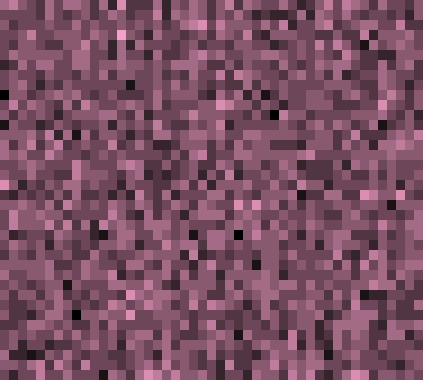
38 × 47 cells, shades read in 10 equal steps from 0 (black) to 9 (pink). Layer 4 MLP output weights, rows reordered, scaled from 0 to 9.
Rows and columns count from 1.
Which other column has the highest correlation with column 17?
35
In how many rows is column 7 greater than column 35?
13
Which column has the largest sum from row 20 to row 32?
19
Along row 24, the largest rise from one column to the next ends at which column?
28
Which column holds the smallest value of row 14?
9
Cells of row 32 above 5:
9
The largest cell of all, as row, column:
4, 14
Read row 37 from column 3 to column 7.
4 6 7 3 7
